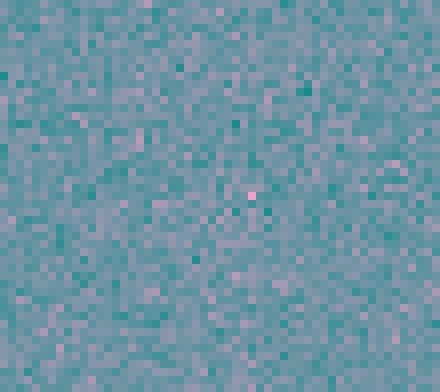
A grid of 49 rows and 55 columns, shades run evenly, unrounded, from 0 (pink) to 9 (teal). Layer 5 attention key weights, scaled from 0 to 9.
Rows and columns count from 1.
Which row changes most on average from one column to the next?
28
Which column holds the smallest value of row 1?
19
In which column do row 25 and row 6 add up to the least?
32
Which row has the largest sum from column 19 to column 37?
16
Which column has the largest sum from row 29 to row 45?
42
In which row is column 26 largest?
21
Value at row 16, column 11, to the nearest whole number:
3
